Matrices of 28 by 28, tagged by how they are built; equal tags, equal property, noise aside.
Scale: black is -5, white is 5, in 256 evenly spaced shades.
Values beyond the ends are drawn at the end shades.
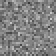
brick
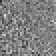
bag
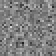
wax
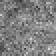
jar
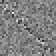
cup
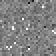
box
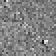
cup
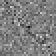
cup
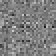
wax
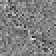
cup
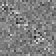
cup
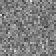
brick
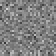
wax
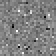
box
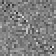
cup
